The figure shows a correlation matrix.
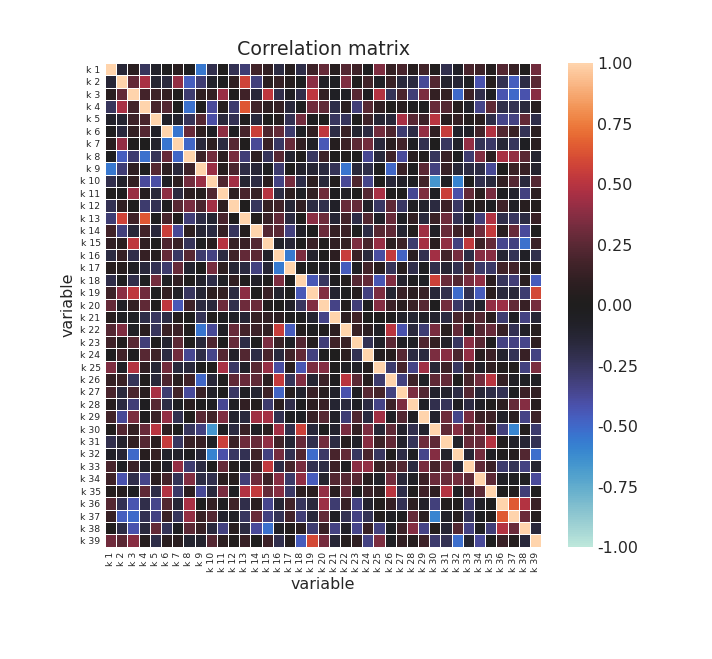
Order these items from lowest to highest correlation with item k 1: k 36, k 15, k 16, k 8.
k 16, k 8, k 15, k 36
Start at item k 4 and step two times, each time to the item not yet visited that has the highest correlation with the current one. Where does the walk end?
k 2
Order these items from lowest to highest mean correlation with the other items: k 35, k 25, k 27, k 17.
k 17, k 27, k 25, k 35
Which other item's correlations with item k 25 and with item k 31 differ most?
k 18
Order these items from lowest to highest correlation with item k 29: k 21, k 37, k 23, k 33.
k 21, k 37, k 23, k 33
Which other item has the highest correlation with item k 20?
k 6
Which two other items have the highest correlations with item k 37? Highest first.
k 36, k 8
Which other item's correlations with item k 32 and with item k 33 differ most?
k 15
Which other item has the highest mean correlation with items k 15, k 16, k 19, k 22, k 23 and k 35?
k 26
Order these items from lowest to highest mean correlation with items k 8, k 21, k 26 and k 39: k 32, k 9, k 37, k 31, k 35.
k 9, k 32, k 31, k 37, k 35
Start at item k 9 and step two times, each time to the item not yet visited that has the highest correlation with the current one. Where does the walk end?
k 12
